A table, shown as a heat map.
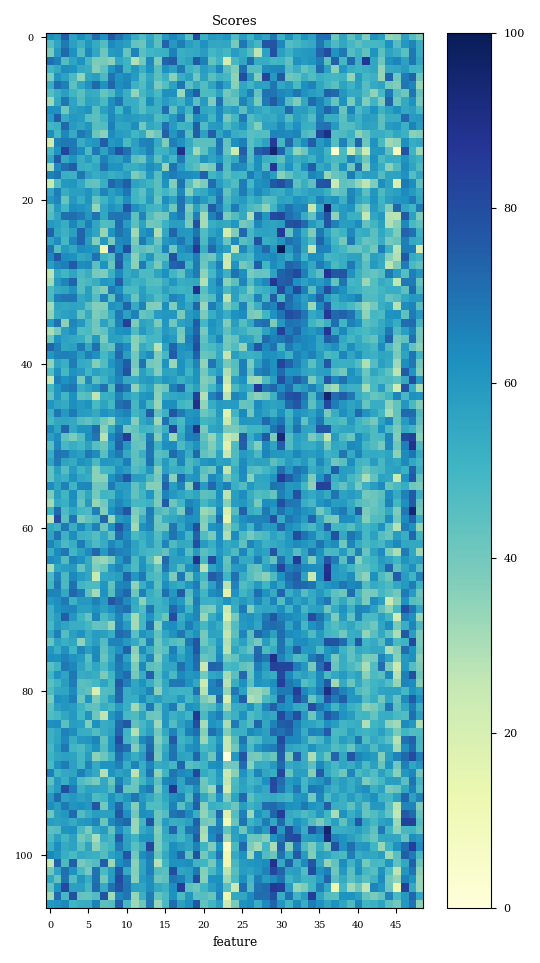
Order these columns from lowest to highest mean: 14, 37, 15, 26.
14, 26, 37, 15
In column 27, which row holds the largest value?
43
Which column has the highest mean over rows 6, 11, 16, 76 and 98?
29
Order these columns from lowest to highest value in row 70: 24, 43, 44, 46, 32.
44, 43, 24, 32, 46
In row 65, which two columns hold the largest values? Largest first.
36, 30
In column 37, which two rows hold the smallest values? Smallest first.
14, 104
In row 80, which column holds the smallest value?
6
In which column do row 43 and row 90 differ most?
7
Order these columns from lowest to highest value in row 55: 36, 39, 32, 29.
39, 32, 29, 36
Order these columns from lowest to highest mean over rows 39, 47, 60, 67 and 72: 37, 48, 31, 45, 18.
45, 48, 37, 31, 18
